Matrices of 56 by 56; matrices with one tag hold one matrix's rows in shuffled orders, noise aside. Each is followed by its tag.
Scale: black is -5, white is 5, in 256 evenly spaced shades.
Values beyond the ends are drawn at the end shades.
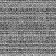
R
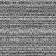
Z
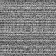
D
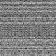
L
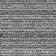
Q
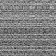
L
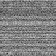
Q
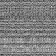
D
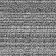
D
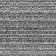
Z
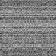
Q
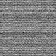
Q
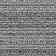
R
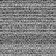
Q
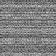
Q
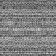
Q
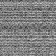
L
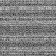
Z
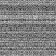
R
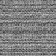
Q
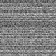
L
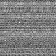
D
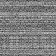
Z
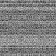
R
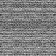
Q
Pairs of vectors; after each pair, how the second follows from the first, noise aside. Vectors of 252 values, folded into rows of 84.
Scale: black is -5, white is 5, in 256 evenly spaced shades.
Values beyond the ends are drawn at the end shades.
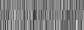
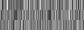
reversed.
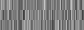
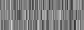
wrapped around.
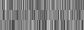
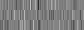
reversed, partly zeroed.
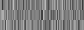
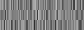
wrapped around.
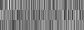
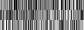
wrapped around, scaled up.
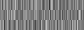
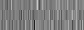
reversed, partly zeroed.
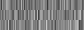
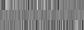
reversed, partly zeroed.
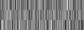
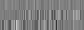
reversed, partly zeroed.
